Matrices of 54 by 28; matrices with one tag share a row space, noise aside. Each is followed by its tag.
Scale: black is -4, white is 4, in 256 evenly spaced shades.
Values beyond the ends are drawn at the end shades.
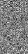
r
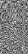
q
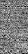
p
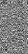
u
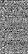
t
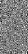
q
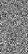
q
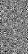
q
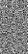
u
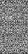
t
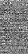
p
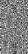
q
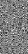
u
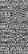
p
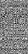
t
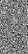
u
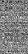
t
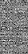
p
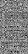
t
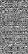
t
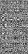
t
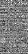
p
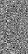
r
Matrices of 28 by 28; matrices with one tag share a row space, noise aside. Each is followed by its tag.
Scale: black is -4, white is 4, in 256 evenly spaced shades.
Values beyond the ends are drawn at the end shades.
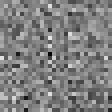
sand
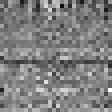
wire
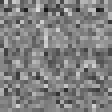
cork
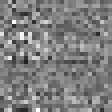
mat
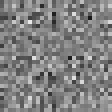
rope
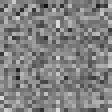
cork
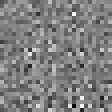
rope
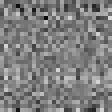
cork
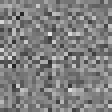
sand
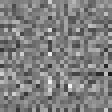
sand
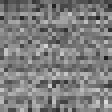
wire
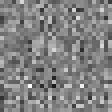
rope
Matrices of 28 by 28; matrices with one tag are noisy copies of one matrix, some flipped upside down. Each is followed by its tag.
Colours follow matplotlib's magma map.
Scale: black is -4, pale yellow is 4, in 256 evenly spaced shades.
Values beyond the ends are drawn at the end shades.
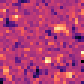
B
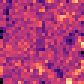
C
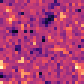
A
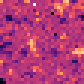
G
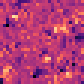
B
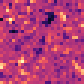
A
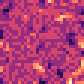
C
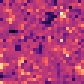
A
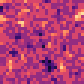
A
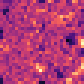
C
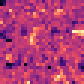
G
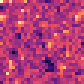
A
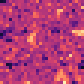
G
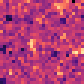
G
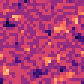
B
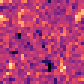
A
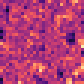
C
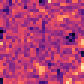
C
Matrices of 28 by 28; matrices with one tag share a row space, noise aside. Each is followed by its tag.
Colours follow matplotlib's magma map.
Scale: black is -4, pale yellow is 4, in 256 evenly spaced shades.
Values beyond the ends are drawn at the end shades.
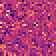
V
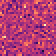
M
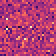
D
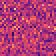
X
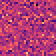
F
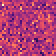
M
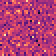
D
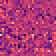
V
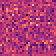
F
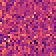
V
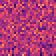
X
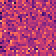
V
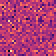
X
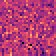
F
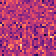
M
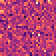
D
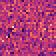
X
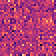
X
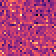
M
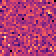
V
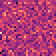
V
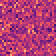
V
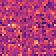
M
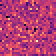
F
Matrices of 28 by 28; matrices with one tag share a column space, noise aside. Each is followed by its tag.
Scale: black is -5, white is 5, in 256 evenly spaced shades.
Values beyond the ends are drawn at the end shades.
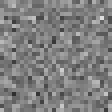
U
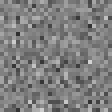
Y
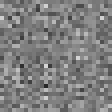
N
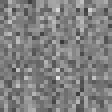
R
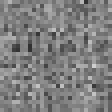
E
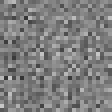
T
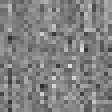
E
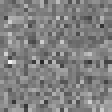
Y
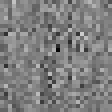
E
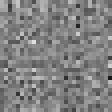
R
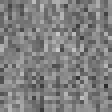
E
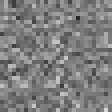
U
